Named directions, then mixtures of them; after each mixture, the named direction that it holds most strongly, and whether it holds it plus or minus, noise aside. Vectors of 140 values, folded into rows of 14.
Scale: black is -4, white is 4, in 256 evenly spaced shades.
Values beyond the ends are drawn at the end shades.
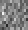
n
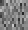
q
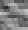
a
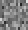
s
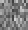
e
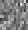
s, minus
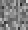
s, plus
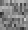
q, plus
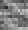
a, plus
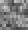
a, minus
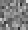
s, plus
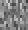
s, minus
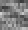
a, plus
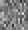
q, minus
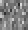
q, minus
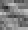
a, plus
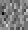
n, minus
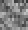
a, plus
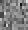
s, plus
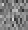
e, minus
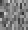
q, plus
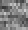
a, plus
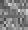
a, plus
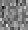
s, plus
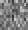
e, plus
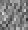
n, plus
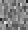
s, minus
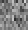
e, minus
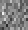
n, plus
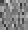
q, plus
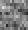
a, minus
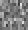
s, minus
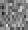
n, minus
